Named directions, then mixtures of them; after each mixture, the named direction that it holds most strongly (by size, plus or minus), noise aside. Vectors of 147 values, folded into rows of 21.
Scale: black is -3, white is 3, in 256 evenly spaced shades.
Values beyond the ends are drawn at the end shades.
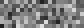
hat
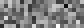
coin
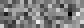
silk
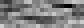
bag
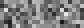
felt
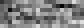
bag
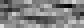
bag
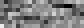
bag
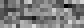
bag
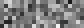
coin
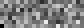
hat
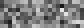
felt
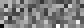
coin
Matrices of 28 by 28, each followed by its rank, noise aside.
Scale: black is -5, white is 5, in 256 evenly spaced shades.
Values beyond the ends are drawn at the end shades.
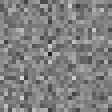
seven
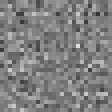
seven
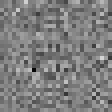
five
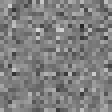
five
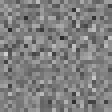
six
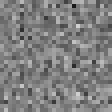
six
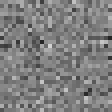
seven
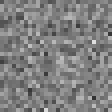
seven
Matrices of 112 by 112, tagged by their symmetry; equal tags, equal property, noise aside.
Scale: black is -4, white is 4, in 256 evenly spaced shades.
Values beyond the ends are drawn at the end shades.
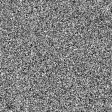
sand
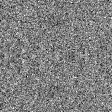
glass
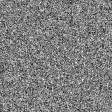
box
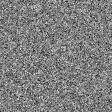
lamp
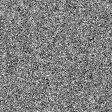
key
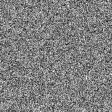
key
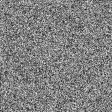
box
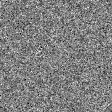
box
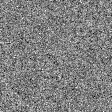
lamp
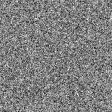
key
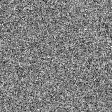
key
